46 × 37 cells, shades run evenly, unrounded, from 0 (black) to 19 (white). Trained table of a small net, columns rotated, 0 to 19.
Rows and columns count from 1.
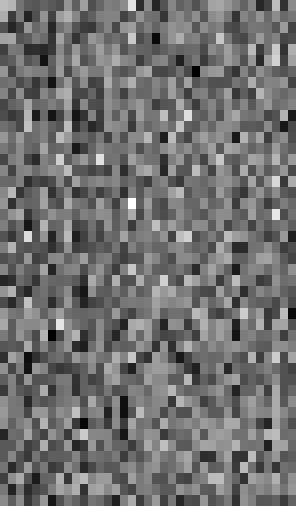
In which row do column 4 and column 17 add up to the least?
34
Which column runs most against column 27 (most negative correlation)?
20
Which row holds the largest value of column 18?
38
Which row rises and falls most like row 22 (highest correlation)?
11
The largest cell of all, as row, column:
19, 17
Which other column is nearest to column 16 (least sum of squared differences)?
14
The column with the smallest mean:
7
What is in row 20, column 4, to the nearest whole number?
4
